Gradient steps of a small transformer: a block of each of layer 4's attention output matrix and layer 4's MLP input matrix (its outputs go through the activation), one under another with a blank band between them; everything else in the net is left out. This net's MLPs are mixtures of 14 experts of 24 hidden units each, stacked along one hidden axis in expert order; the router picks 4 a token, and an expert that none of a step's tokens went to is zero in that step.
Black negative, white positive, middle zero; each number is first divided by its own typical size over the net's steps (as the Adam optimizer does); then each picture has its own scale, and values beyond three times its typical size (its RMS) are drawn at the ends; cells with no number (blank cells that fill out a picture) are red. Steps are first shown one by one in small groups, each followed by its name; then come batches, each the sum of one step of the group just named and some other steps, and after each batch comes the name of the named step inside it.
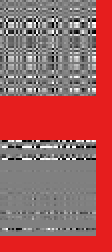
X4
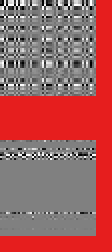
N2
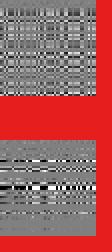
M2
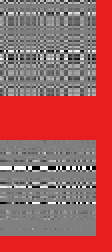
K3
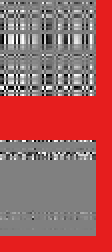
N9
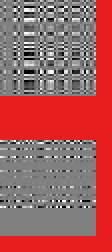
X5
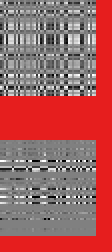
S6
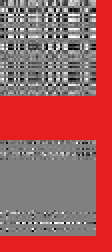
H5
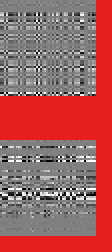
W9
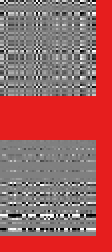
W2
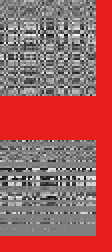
S6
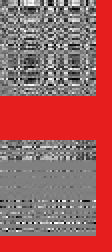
H5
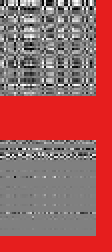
N2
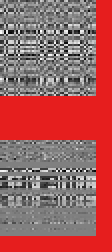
X5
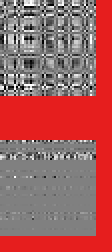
N9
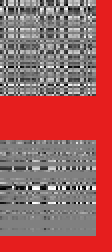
M2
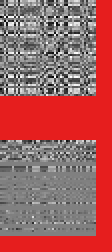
X4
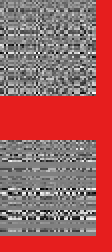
W9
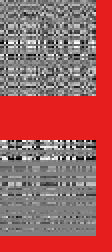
N9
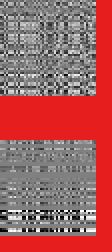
N9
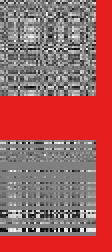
H5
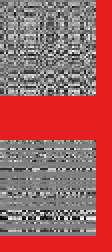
S6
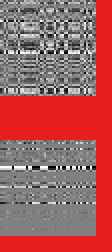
K3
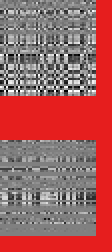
S6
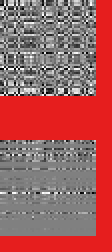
N2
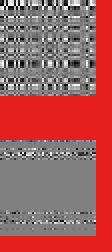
N2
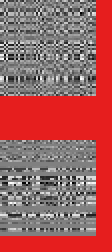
W2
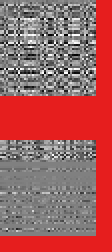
X5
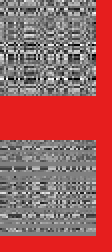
W2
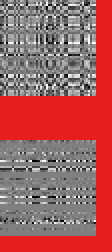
S6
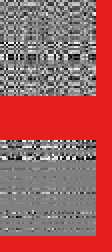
N9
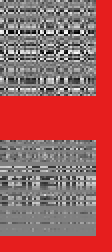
K3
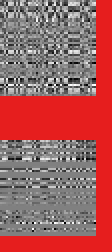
H5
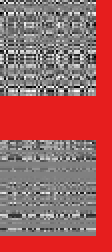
W2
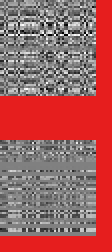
W9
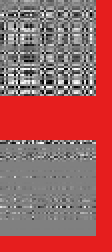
N9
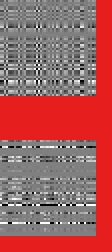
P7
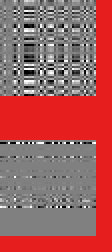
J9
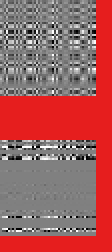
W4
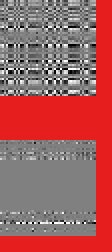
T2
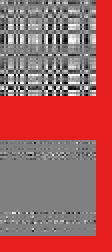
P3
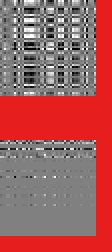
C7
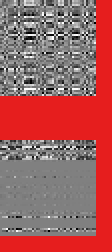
W4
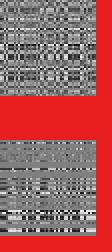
J9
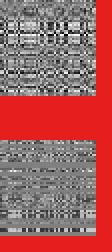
P3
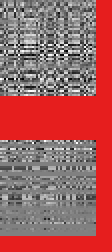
T2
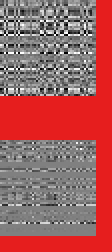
P7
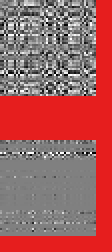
P3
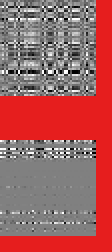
T2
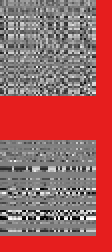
P3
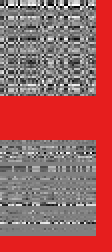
P7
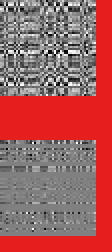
P3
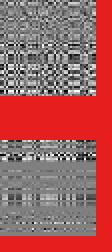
T2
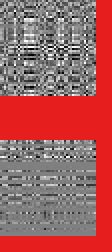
C7
